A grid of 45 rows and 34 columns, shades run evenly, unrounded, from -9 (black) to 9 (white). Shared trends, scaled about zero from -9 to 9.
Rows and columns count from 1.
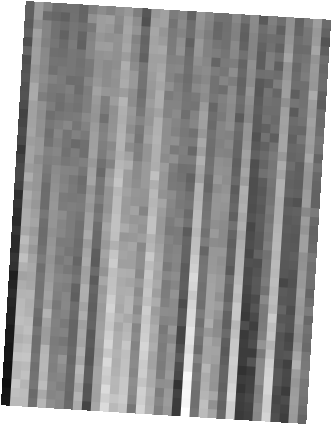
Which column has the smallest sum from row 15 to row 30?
1
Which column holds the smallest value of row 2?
14
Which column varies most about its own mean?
21
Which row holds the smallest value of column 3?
2
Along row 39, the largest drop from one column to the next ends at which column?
27
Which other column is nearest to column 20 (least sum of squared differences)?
10
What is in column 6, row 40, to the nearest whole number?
0
